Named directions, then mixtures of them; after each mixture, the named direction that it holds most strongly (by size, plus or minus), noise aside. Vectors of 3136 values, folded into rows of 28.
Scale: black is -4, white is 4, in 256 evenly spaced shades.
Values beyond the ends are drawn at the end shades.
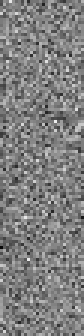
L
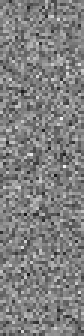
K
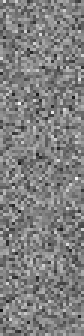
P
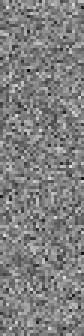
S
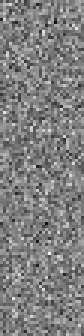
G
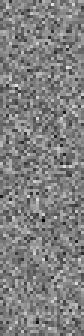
S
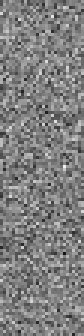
L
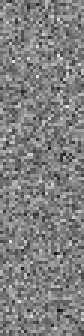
K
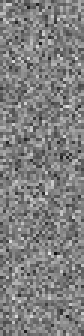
G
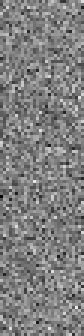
S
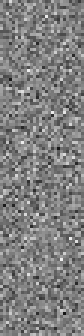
K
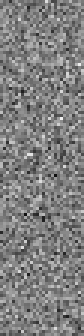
K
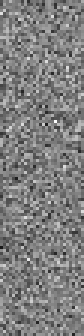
L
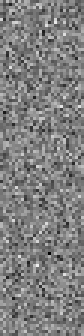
G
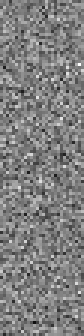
K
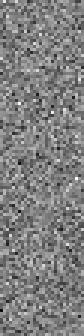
P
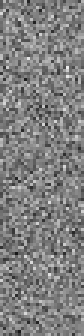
L
